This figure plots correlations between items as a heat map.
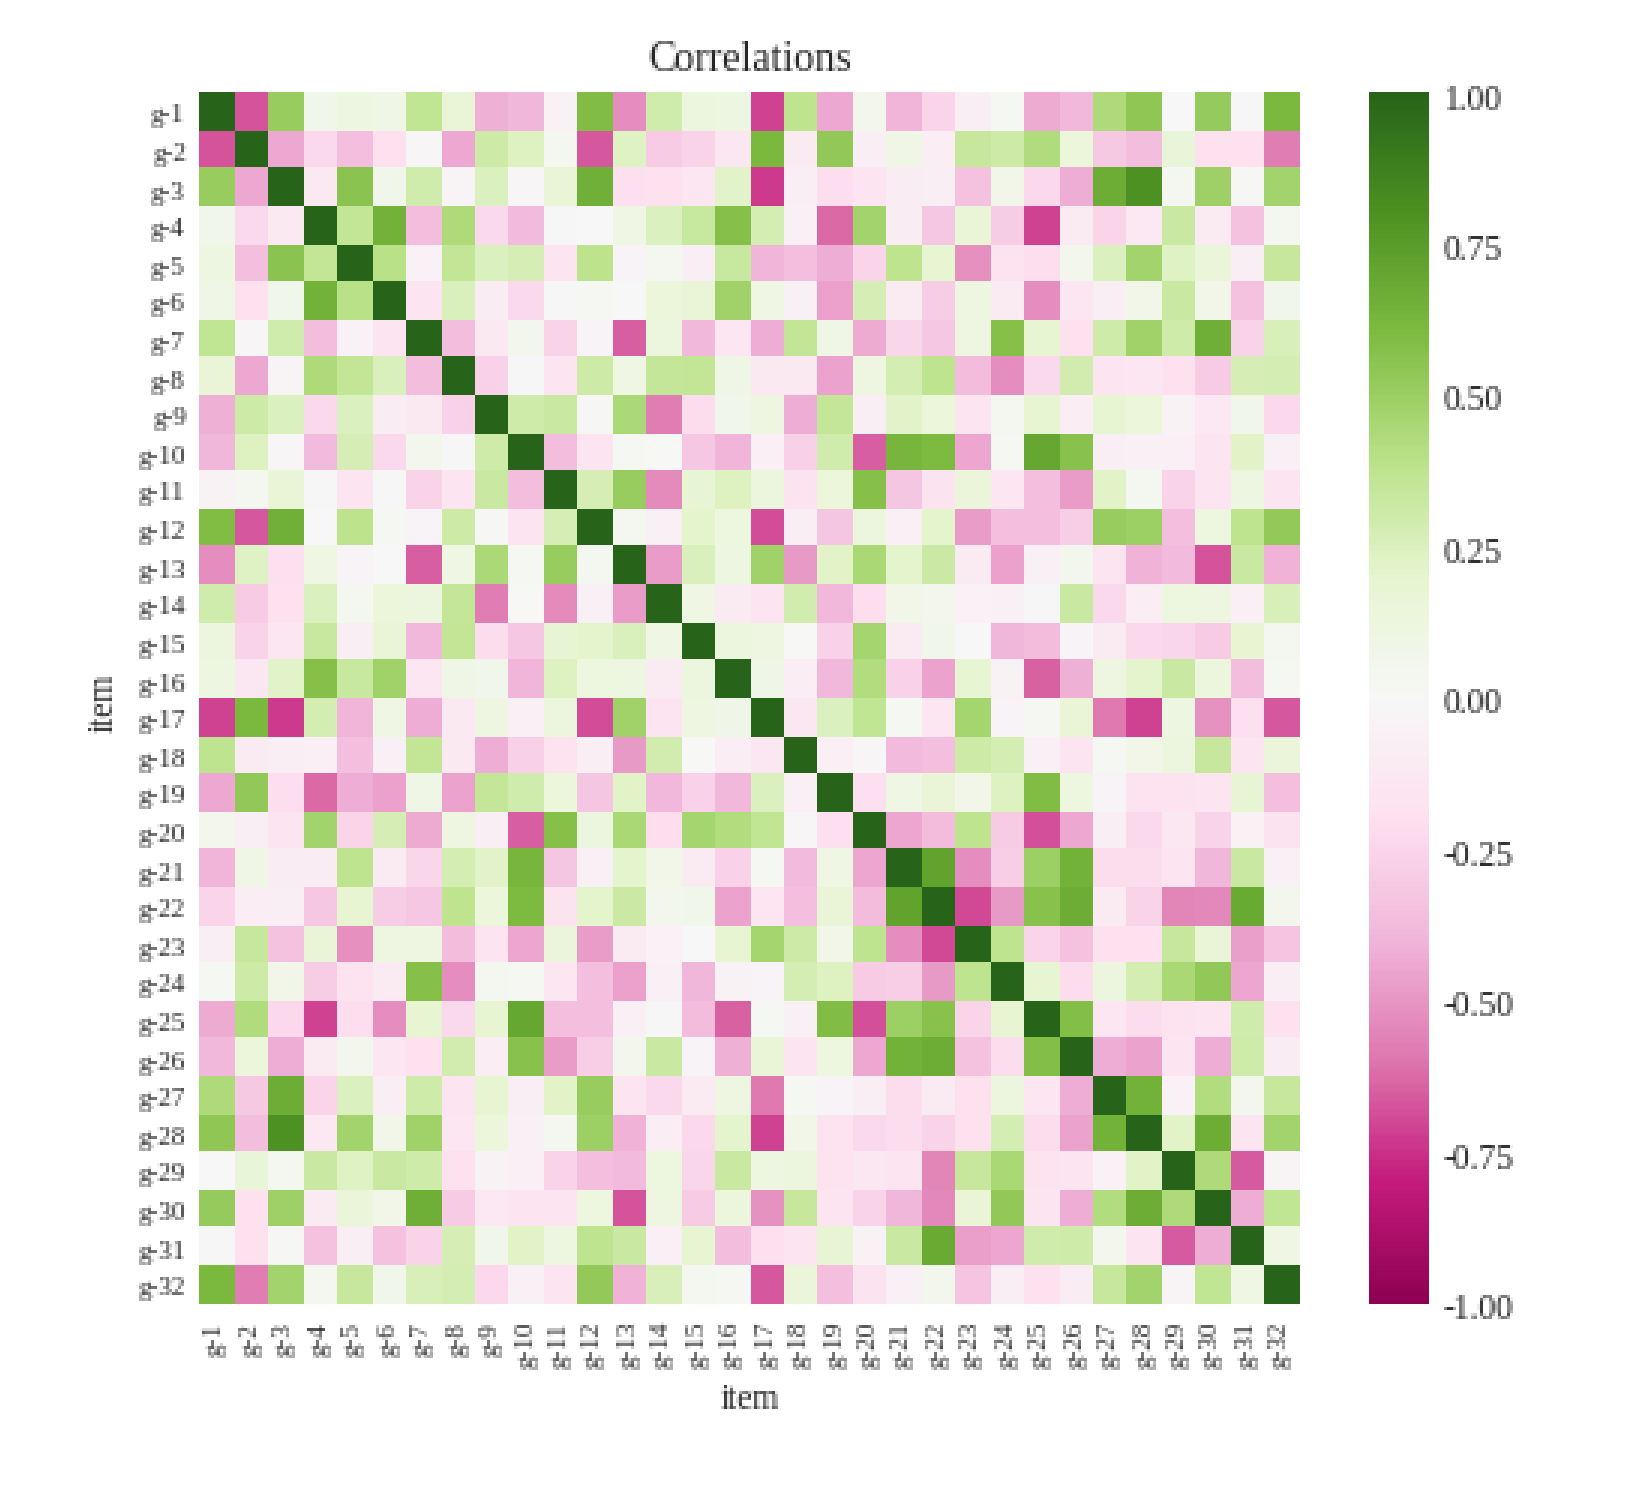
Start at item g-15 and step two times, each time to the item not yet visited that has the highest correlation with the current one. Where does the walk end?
g-11
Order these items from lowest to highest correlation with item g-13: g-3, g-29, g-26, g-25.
g-29, g-3, g-25, g-26
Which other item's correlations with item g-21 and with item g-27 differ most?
g-26
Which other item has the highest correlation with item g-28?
g-3
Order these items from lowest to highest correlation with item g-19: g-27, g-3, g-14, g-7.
g-14, g-3, g-27, g-7
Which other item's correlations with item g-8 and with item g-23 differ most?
g-22
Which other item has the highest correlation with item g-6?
g-4
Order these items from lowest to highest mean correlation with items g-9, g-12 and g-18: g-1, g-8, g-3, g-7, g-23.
g-23, g-8, g-7, g-1, g-3
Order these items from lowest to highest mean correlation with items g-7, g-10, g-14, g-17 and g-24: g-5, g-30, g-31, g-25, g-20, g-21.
g-20, g-31, g-5, g-21, g-30, g-25
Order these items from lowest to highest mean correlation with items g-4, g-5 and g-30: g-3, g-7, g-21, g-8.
g-21, g-7, g-8, g-3
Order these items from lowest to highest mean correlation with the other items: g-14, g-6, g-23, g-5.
g-23, g-14, g-6, g-5
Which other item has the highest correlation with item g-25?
g-10
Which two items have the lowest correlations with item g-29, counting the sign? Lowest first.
g-31, g-22
